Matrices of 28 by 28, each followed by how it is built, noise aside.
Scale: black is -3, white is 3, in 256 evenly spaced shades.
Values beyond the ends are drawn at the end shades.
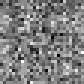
blocks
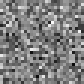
repeating columns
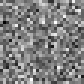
noise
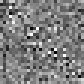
banded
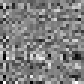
low rank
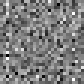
uneven columns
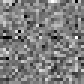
low rank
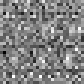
repeating columns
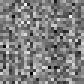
blocks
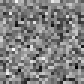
repeating columns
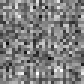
blocks
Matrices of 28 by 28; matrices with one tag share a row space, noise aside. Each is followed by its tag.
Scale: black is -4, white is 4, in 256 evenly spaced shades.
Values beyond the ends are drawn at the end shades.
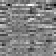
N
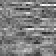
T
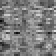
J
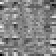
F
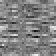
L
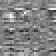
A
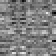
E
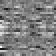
J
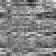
N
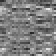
N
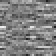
N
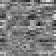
N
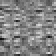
J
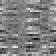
L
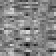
A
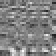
E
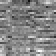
N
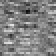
A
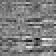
T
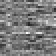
N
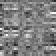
F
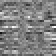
F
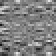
J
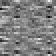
J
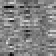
A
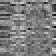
E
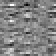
A
